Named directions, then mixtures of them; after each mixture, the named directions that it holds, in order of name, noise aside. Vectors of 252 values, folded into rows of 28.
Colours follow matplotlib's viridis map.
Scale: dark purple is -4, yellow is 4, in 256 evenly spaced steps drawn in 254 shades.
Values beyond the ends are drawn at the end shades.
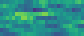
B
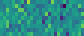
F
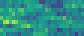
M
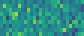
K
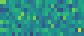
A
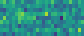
A, B, F.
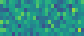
A.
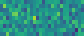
A, K.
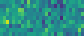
A, F, M.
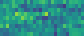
B, F.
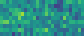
A, B, M.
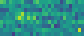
A, B.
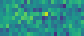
B, F.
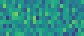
A, K.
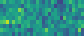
A, F, M.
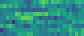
B, M.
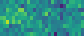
B, F, M.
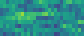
A, B.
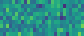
F, K, M.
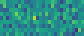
A, K.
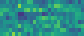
A, B, K.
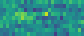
A, B, F.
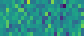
F.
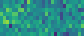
F, K, M.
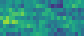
B, M.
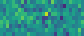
A, B, F.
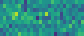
B, F, K.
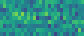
A, B, K.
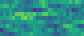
B.
